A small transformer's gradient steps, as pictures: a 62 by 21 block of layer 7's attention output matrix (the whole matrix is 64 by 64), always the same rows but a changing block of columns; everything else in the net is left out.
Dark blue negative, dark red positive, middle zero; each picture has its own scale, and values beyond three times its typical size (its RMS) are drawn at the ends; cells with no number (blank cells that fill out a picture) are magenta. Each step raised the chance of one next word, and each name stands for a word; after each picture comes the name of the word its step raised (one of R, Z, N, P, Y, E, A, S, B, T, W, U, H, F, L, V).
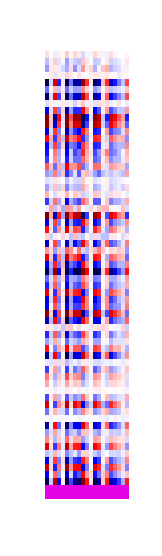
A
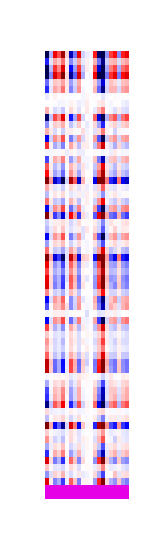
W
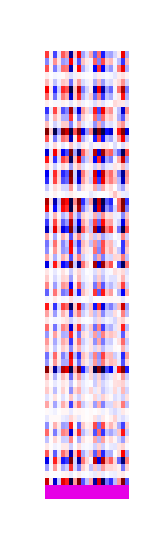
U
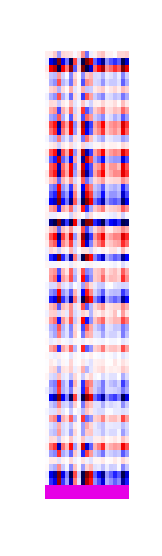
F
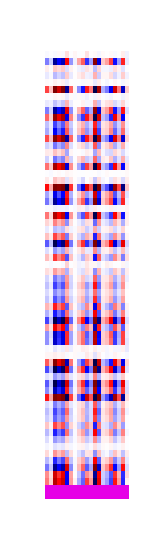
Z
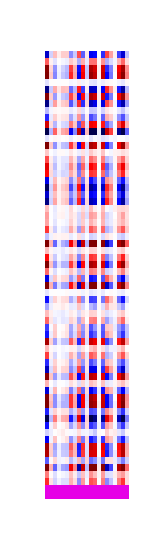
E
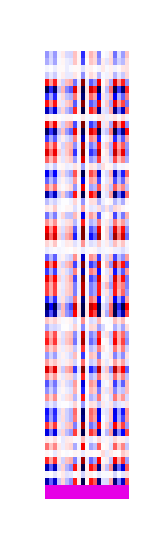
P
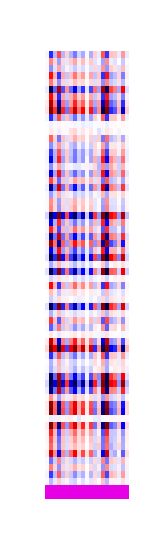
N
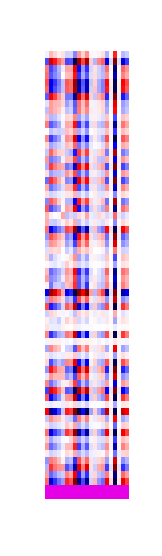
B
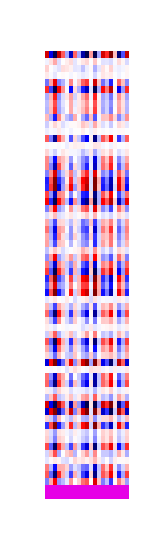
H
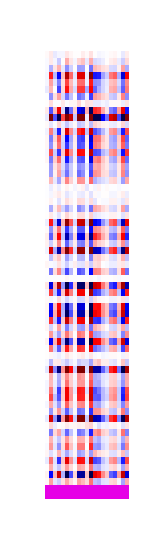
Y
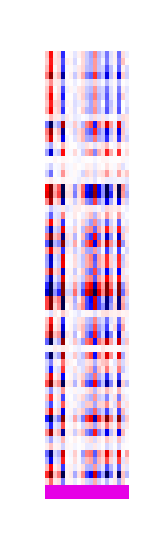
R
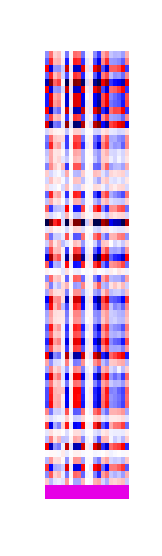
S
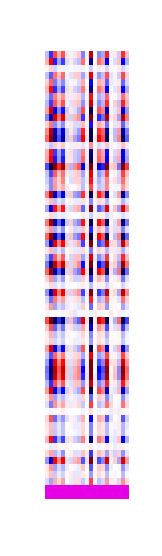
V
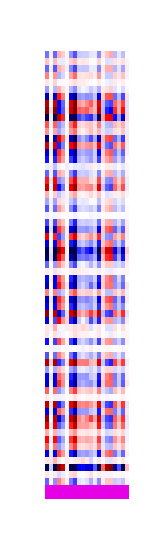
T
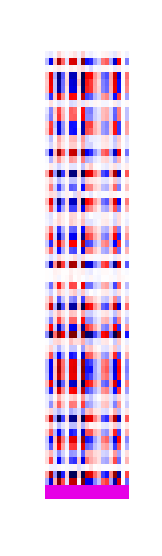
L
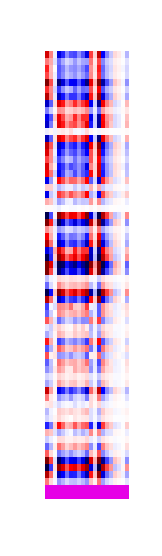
A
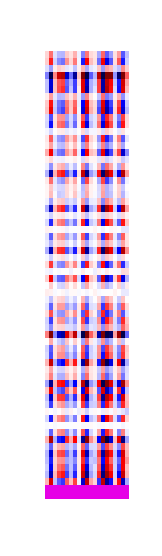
L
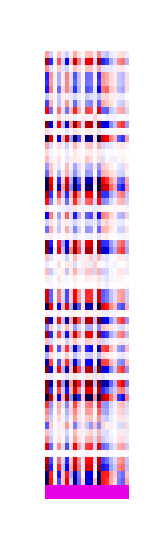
Z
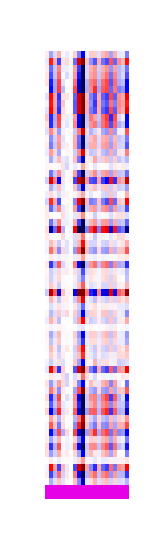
B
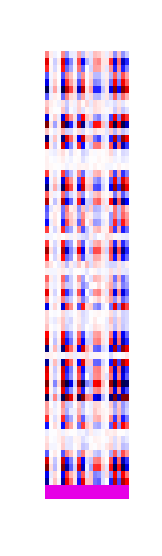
Z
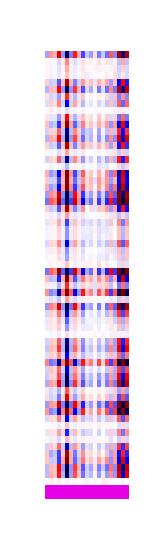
H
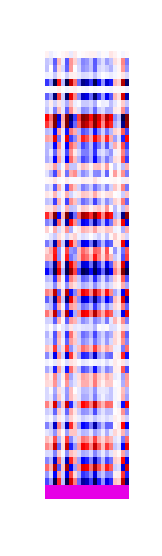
A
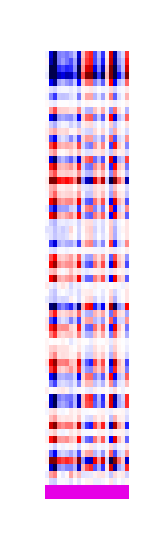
W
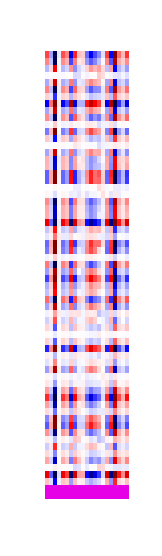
F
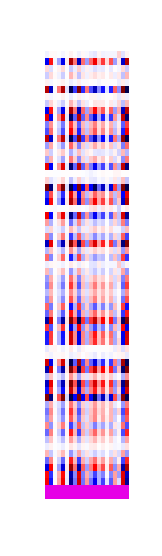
Z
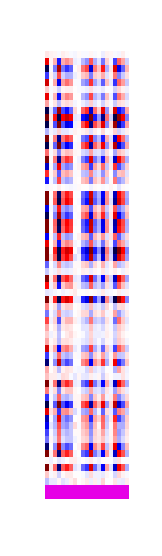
T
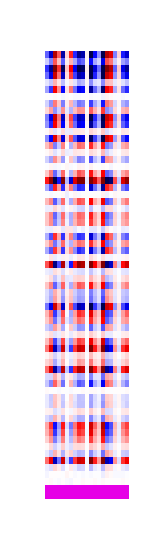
W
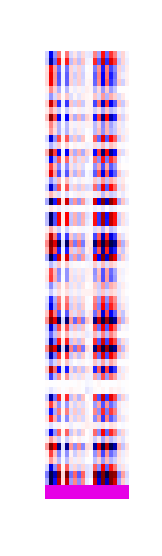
F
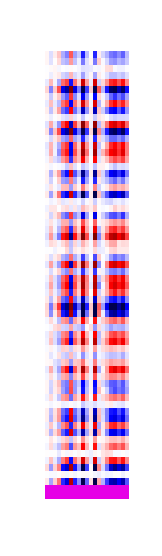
P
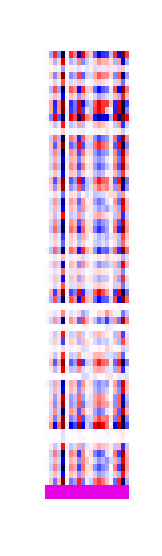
T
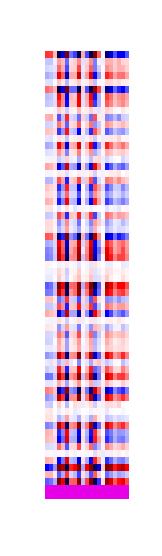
E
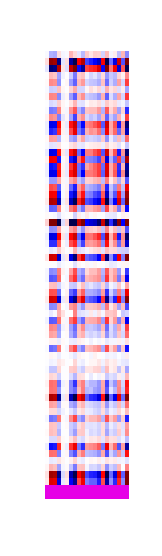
F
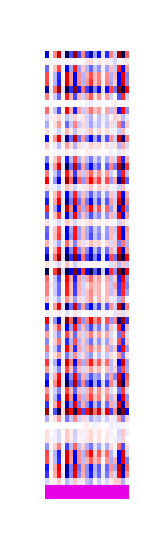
H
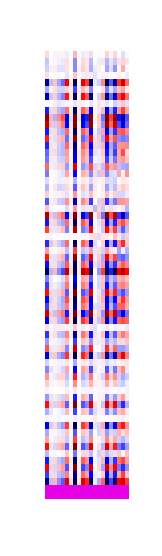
A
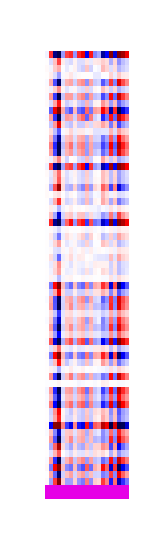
S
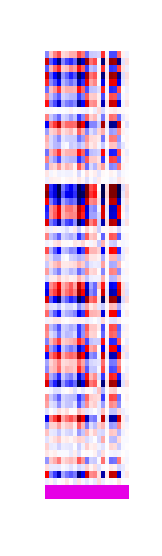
R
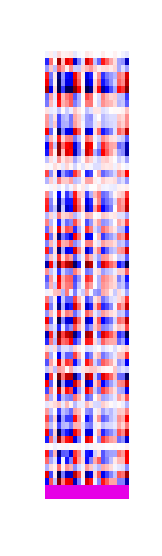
L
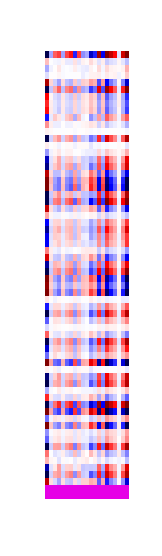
H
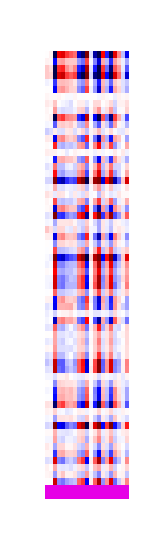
W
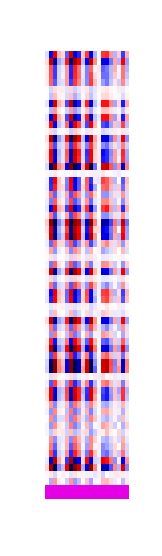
V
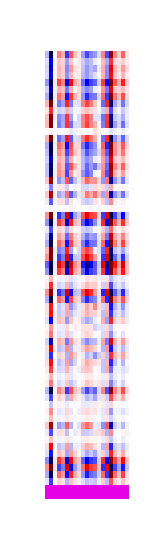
A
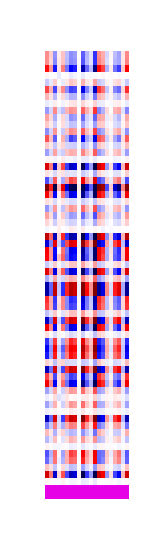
R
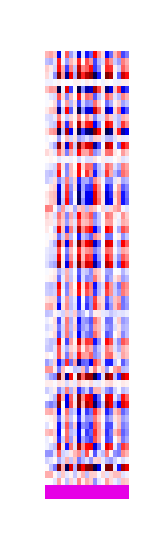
E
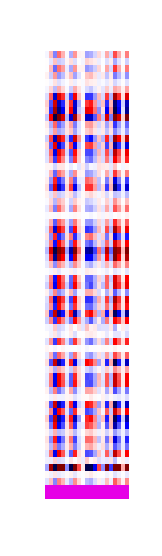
T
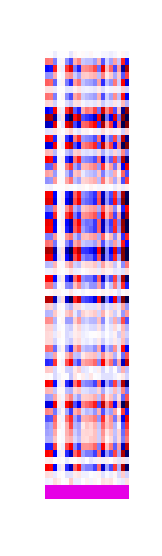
T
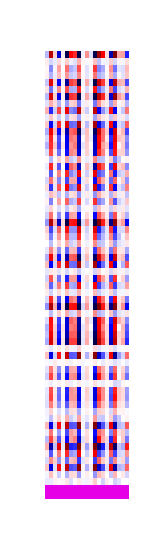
S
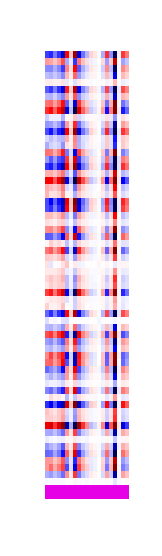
U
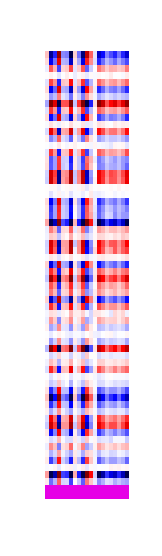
F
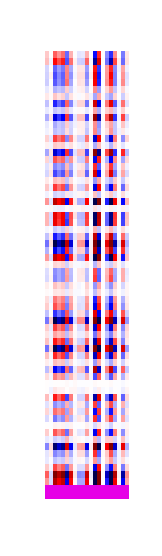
F
